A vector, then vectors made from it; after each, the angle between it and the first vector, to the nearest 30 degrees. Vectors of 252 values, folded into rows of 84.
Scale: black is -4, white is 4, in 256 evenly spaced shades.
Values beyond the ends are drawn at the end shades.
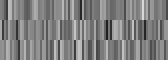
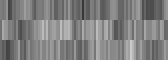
120 degrees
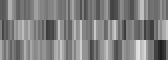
60 degrees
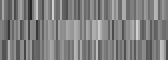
90 degrees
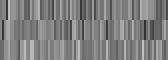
60 degrees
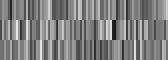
120 degrees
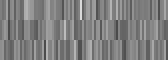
120 degrees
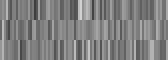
120 degrees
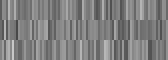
60 degrees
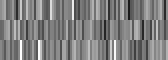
90 degrees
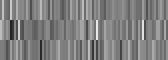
90 degrees
